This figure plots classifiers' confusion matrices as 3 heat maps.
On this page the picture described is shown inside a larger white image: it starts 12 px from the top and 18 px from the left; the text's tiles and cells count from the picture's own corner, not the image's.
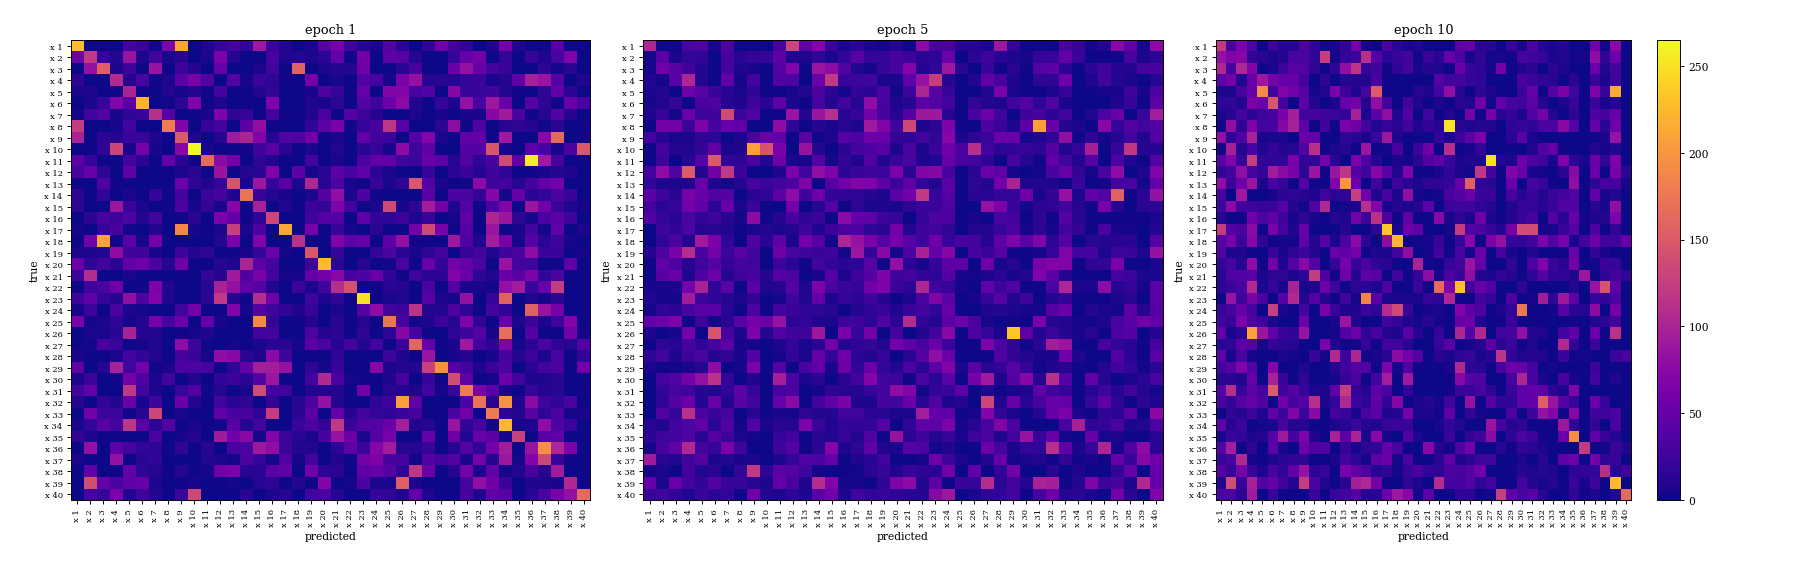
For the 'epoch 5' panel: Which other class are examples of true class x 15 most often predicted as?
x 27
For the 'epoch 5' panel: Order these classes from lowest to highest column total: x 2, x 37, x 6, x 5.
x 2, x 37, x 5, x 6
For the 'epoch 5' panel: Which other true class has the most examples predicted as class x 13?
x 10
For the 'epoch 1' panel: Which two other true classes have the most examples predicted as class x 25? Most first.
x 15, x 8
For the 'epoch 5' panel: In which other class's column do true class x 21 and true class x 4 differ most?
x 23
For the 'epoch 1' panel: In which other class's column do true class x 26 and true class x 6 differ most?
x 34
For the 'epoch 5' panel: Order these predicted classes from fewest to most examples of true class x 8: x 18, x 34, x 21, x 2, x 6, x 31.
x 34, x 6, x 2, x 18, x 21, x 31
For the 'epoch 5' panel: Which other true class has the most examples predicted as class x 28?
x 1
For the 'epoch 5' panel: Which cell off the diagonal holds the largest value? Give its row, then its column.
x 26, x 29
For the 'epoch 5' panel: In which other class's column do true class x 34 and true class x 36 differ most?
x 32
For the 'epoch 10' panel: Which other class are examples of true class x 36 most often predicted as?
x 2
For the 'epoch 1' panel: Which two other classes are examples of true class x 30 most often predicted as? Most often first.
x 20, x 16
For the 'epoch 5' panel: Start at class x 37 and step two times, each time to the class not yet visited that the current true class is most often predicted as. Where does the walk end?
x 12
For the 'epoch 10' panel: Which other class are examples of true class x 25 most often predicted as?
x 13
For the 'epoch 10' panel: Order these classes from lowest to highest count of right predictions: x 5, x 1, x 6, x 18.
x 1, x 6, x 5, x 18
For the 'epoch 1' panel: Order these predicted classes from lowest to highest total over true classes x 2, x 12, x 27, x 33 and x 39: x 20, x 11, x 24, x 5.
x 11, x 24, x 20, x 5
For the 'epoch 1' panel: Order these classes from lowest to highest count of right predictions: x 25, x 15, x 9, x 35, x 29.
x 15, x 35, x 9, x 25, x 29
